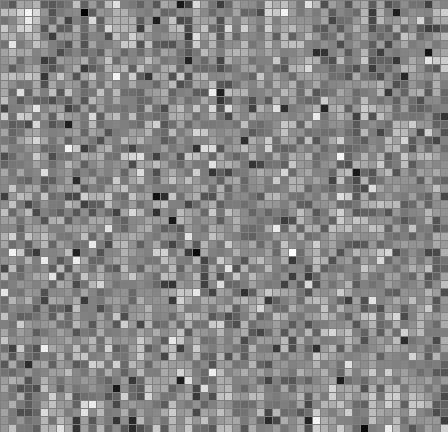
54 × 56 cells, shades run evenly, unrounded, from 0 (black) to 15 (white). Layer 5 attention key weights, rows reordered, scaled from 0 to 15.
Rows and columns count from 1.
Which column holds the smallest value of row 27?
20
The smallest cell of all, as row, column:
2, 11
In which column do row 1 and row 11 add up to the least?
23
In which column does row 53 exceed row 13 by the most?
40
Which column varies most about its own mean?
25
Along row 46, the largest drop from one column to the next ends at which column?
16
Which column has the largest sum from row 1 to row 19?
5
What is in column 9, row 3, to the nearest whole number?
4
